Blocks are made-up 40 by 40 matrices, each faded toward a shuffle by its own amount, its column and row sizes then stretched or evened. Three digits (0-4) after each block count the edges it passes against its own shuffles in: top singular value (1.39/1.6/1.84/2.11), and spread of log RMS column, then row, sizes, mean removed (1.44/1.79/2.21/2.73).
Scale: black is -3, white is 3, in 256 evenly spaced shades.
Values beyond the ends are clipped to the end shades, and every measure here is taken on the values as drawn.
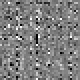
0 4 2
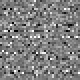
2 0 4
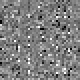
0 3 1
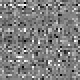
3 2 2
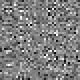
3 1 0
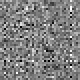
2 2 1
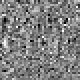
2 0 1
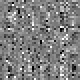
3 2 0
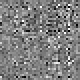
2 3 2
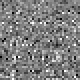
2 0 2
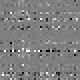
2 2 4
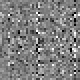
3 3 2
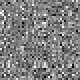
3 2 1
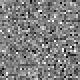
1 0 0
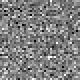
2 0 1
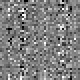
0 4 1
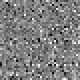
1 1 1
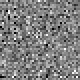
1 1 1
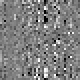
3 4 1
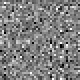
2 1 0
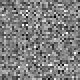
2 1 0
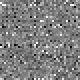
0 0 3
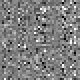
0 4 0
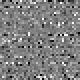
1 0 4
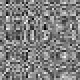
4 3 0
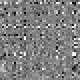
1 3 3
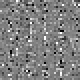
0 3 2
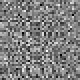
4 2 1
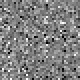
0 1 1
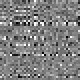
4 2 4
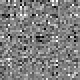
3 2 2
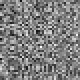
4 2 0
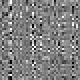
4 4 0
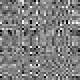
4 3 3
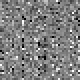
2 3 1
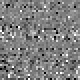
0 0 3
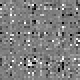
0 2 3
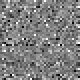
2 0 3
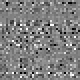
2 1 4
